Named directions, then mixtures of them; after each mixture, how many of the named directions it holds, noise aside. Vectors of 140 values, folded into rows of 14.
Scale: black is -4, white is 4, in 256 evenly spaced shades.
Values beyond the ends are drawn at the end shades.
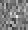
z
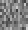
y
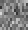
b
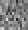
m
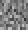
four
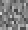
four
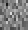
three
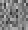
two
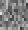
three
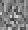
four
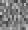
two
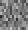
two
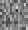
one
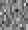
two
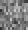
four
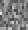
four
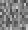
one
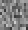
two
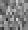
one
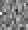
three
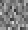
four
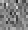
four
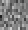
three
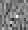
two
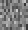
one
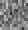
four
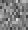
three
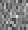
one
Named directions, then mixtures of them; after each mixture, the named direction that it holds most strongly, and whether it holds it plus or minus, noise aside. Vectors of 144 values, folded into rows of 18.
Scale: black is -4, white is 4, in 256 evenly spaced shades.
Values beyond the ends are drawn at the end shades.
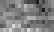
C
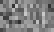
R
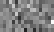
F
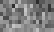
R, plus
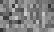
R, plus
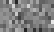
F, plus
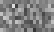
R, minus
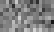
F, minus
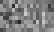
R, plus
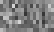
R, minus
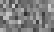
R, minus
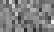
F, plus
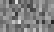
F, minus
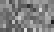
F, minus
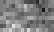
C, plus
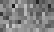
R, plus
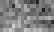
C, plus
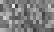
R, minus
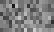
F, minus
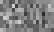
R, minus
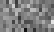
F, plus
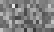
R, minus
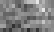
C, minus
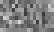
R, minus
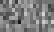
R, plus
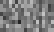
R, plus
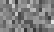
F, plus
